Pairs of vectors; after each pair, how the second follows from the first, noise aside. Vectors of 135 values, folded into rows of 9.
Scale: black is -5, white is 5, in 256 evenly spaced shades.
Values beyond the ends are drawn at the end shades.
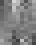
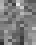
reversed, negated.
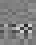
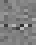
negated, partly zeroed.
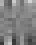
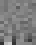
partly zeroed.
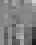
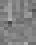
wrapped around, negated, shrunk.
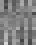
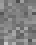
partly zeroed.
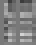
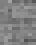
wrapped around, negated, shrunk.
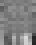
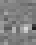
wrapped around, partly zeroed.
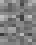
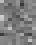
partly zeroed.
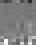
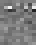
wrapped around, partly zeroed.
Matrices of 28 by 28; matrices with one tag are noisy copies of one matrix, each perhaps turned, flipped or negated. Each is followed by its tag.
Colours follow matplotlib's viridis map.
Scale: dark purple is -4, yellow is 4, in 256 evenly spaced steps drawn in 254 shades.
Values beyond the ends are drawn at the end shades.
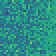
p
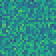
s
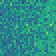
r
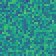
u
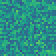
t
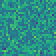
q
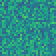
s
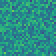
u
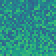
p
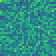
t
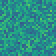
u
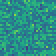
t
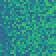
p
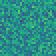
u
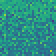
r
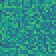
s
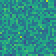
q
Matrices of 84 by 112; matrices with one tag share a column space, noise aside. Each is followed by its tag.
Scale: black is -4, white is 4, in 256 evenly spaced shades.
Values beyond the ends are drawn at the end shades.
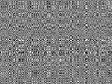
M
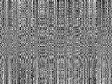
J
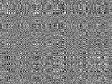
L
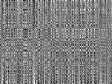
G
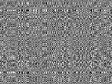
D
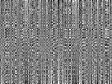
G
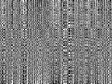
G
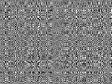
D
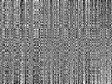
G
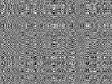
L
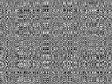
D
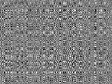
D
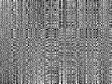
G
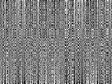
G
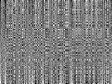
G
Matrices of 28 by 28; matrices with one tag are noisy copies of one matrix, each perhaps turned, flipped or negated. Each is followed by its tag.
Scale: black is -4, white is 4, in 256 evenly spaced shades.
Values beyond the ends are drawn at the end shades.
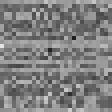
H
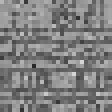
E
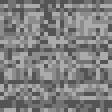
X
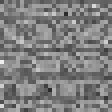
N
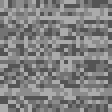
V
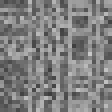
E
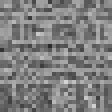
E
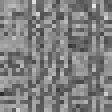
E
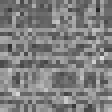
E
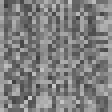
H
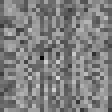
H
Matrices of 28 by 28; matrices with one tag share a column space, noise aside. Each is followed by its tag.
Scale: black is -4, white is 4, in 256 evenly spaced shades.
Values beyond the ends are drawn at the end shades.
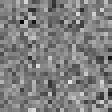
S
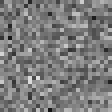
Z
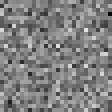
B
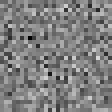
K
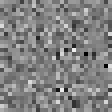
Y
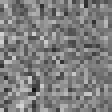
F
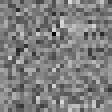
Y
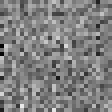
F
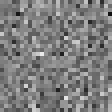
F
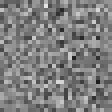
K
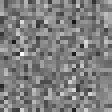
F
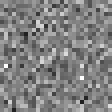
Y
